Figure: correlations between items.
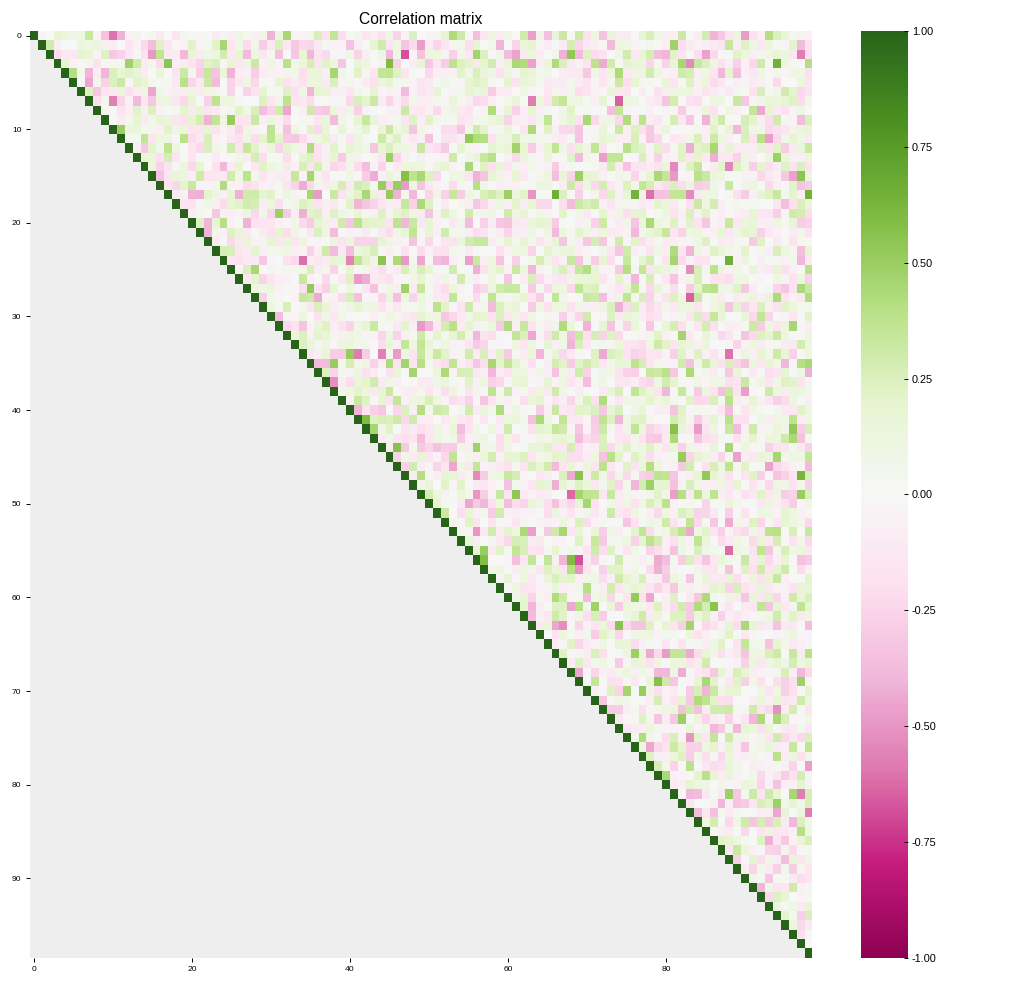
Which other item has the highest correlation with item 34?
40
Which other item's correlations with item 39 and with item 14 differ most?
88
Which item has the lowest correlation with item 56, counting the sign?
69
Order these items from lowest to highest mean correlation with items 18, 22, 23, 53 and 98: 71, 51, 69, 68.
68, 51, 69, 71
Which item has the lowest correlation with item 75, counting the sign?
83
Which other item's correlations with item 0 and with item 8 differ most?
32
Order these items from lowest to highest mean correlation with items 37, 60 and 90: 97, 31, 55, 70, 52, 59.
70, 59, 97, 52, 55, 31
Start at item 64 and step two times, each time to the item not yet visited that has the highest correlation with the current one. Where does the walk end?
42
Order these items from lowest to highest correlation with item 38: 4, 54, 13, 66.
54, 13, 66, 4
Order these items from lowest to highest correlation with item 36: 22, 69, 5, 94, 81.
81, 94, 22, 5, 69
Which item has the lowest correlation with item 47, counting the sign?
2
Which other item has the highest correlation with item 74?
63
